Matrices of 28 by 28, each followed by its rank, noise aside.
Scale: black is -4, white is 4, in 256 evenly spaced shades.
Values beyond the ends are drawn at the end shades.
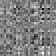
three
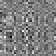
three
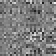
four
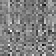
three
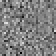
six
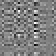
two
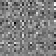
three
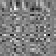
three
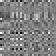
two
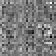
four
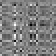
two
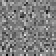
six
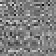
four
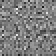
six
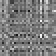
three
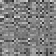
three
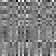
two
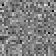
six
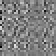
three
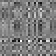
two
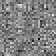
six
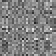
three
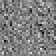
six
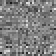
six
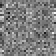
four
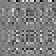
two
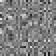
four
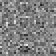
six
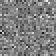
six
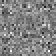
six
